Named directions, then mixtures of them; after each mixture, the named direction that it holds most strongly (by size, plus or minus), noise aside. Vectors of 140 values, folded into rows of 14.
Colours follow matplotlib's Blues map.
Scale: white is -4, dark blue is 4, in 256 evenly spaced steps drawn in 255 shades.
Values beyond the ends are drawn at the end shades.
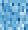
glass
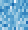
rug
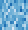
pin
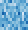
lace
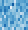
rug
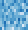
pin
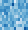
rug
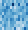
glass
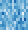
lace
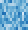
lace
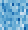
glass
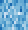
pin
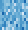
pin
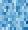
lace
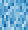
pin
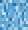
lace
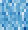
lace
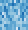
lace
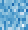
glass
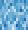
pin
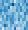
rug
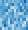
pin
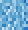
lace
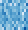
lace
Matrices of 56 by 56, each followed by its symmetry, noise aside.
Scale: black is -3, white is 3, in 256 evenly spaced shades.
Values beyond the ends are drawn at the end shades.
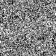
same after a half turn.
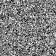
antisymmetric.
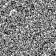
symmetric.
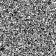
symmetric.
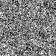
antisymmetric.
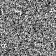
same after a half turn.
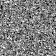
antisymmetric.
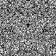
mirrored left to right.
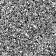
symmetric.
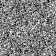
same after a half turn.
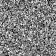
same after a half turn.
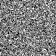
antisymmetric.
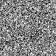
symmetric.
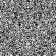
mirrored left to right.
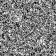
symmetric.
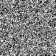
antisymmetric.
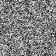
same after a half turn.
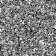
symmetric.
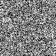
same after a half turn.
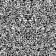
mirrored left to right.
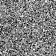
antisymmetric.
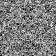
mirrored left to right.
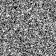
antisymmetric.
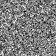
symmetric.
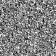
same after a half turn.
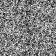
same after a half turn.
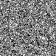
antisymmetric.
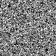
same after a half turn.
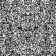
mirrored left to right.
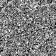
symmetric.
